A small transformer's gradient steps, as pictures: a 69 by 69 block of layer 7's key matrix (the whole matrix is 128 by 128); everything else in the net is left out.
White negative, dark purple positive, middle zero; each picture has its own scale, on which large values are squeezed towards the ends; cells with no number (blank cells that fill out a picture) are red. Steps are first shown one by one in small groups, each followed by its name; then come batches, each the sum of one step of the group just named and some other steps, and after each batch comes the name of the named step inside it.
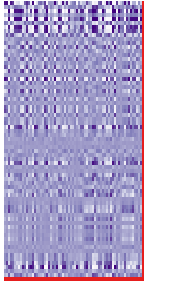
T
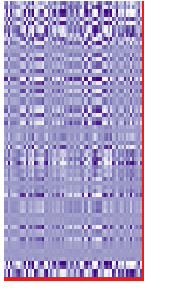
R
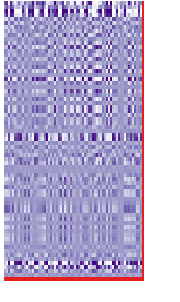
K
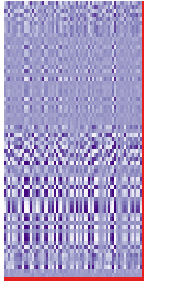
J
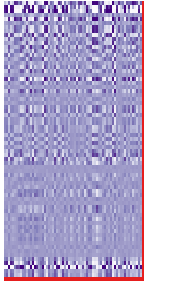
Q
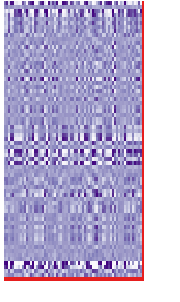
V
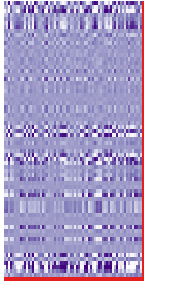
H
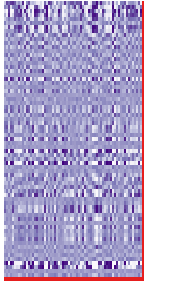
Q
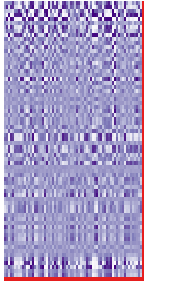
V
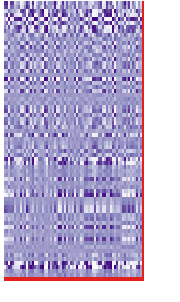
T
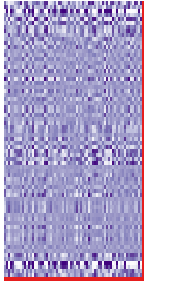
R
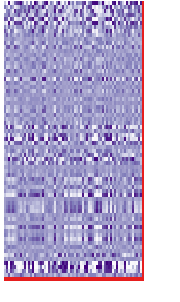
H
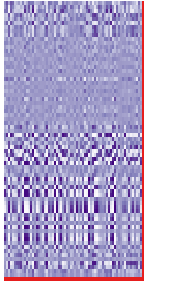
J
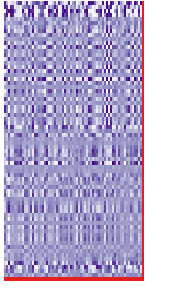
K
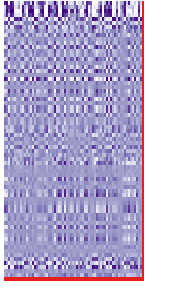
K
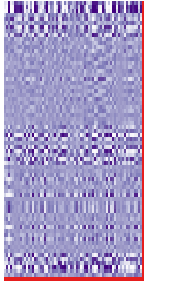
H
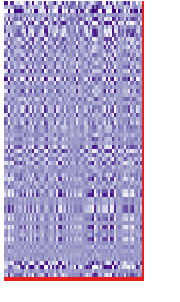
T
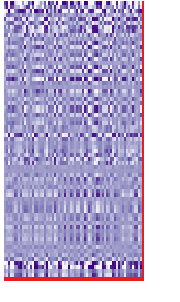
Q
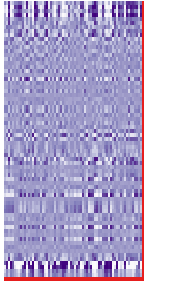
H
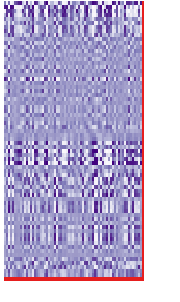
R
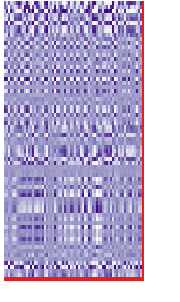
Q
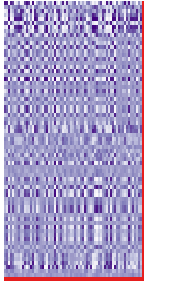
T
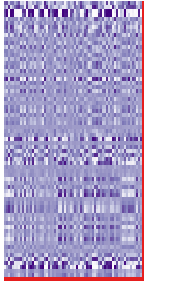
K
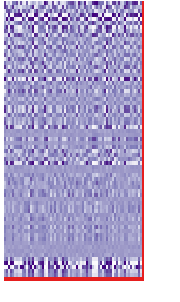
Q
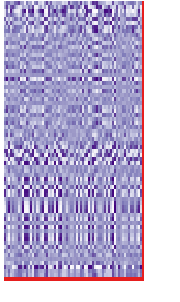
J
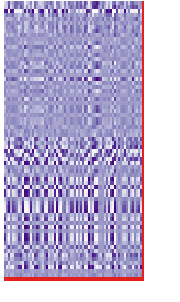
J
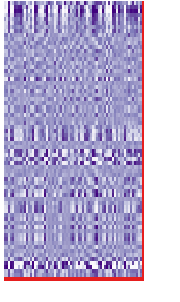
V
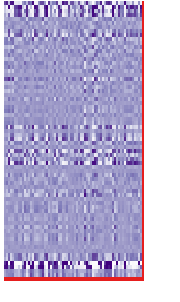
V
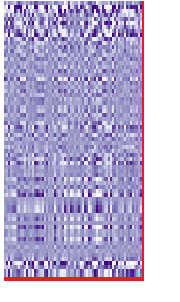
R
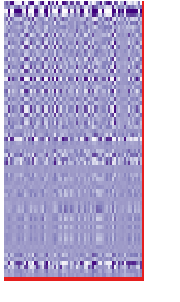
V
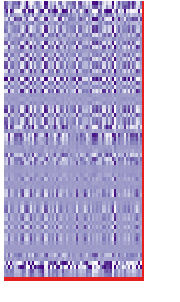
Q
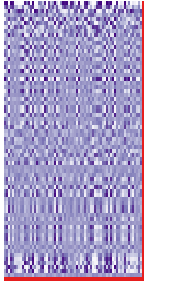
T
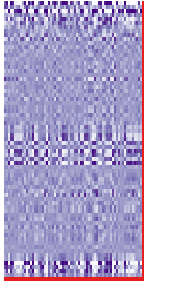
V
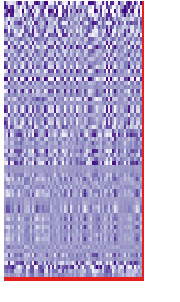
K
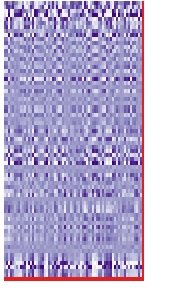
T
